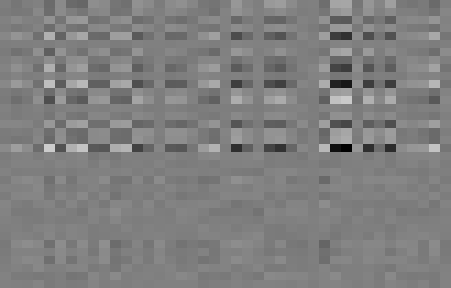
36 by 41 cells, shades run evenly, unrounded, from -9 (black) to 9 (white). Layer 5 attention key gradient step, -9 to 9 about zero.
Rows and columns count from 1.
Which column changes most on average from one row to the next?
32
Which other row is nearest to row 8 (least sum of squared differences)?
3
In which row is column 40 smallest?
13
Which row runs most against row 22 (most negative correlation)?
30
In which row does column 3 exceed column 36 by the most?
19
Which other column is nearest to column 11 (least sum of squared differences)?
12
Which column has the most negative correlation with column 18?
37
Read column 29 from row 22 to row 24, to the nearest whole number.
0 0 0
